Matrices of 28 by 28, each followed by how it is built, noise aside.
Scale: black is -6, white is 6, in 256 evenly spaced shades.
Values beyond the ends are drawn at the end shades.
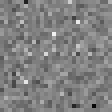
sparse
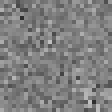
block diagonal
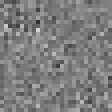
block diagonal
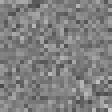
block diagonal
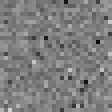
sparse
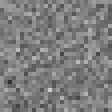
noise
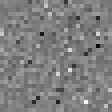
sparse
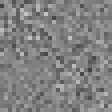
block diagonal
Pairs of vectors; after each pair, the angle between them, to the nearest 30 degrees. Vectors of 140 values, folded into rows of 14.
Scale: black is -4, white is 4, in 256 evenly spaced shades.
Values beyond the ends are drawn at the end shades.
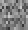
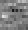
90 degrees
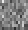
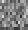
30 degrees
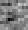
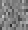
90 degrees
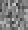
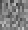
30 degrees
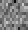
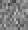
60 degrees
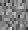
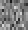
90 degrees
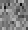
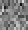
30 degrees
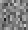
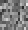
120 degrees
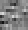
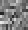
150 degrees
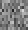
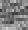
120 degrees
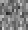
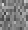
120 degrees
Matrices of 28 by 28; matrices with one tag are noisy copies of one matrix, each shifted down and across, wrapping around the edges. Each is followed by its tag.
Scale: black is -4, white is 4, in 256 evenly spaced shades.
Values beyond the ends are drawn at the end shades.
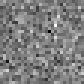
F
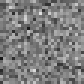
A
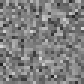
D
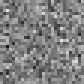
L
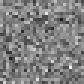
L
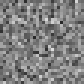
L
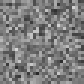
D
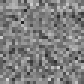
L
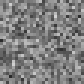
F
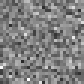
L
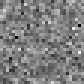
F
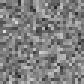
D
